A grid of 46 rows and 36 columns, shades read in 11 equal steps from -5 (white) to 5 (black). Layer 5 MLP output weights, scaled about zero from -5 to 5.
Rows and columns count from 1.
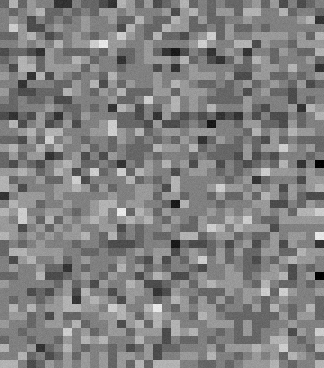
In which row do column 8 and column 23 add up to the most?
34
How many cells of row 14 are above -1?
25
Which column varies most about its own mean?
36
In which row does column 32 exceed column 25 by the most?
24
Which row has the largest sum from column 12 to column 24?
31
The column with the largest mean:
27
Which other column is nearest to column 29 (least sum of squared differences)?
26
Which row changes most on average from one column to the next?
21
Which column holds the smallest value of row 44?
32
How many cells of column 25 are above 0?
16
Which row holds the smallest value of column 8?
42
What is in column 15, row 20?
1
